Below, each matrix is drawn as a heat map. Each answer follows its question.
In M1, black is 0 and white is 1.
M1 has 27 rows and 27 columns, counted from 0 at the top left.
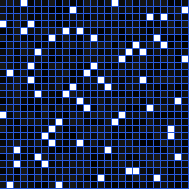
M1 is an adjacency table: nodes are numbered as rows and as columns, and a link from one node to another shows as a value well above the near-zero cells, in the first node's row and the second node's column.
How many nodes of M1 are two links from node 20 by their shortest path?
4
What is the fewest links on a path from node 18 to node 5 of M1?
2
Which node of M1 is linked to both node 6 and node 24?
node 19
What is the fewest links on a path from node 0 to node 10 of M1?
6
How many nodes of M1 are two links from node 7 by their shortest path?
4
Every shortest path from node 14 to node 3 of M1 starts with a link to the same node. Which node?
node 11
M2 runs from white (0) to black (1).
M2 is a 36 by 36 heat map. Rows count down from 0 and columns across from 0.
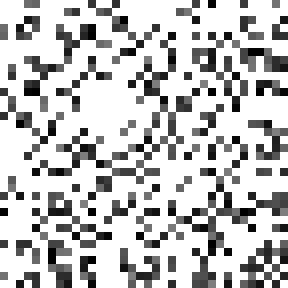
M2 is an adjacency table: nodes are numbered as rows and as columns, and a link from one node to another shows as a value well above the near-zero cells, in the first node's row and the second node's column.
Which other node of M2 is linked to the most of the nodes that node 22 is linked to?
node 9
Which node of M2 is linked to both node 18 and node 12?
node 17
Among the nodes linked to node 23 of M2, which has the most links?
node 19
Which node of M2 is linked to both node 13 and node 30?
node 27
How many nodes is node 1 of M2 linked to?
6
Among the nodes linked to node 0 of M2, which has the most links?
node 26
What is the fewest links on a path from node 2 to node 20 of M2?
4
